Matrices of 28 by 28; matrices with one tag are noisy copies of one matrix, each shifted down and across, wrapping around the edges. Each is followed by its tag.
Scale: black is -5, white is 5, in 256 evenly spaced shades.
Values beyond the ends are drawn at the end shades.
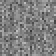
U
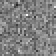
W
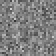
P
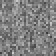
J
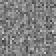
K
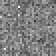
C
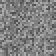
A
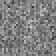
W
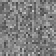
U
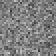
A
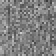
J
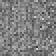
A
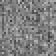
U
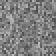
W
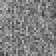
J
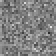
P
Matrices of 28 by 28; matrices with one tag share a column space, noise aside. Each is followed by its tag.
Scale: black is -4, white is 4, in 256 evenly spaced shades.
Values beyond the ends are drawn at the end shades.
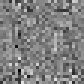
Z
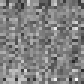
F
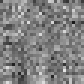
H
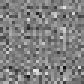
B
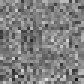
Z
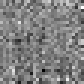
F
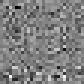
B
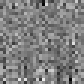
F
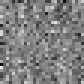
H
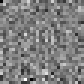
Z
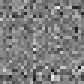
B
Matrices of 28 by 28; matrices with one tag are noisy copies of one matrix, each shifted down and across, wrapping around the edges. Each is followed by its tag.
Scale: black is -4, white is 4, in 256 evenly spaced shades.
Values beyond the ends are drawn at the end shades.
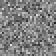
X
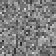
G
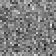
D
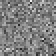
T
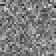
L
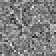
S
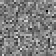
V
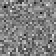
L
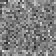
D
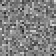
V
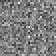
T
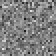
V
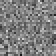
S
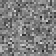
V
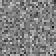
V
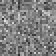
D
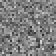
S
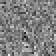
S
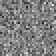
X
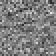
L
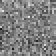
D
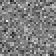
L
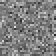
T
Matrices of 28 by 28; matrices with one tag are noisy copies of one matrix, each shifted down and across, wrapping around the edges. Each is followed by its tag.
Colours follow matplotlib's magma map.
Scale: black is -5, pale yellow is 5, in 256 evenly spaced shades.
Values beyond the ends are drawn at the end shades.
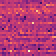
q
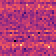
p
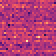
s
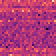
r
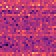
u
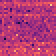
r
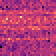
r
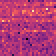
r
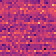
q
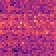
r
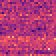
u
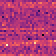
p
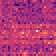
r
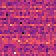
q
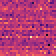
q
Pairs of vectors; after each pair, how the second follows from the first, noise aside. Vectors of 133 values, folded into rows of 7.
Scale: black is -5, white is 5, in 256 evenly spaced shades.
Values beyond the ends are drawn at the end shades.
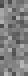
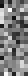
scaled up.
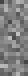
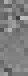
wrapped around, partly zeroed.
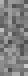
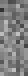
reversed, negated.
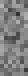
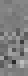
wrapped around, partly zeroed.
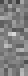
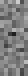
negated.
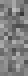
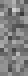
copied.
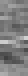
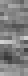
copied.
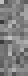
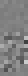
wrapped around, negated, partly zeroed.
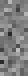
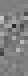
wrapped around, partly zeroed.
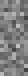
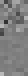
wrapped around, negated, partly zeroed.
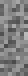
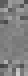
wrapped around, partly zeroed.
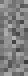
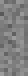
reversed, shrunk.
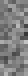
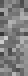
reversed, negated.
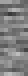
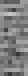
negated.
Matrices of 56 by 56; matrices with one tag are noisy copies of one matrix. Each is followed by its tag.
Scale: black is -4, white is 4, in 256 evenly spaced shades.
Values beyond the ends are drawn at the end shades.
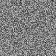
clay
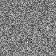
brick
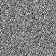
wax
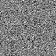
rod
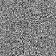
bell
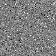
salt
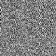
wax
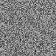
salt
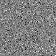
salt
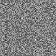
salt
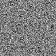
brick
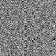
rod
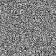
salt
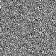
wax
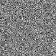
salt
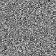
salt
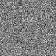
clay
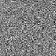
rod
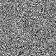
bell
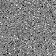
rod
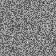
brick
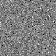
rod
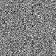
rod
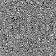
brick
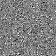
bell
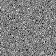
wax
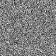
clay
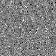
clay
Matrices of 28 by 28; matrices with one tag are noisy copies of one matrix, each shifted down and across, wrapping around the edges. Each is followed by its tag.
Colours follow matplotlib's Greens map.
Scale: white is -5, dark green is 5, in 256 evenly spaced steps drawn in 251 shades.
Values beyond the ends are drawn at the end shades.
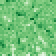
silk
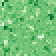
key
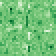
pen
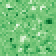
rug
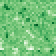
silk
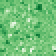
rug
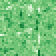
pen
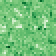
silk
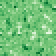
silk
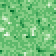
silk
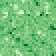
silk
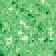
silk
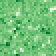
key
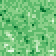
silk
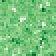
key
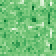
pen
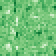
pen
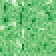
pen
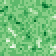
silk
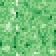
pen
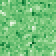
key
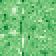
pen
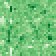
pen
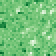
rug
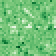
silk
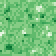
rug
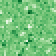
key
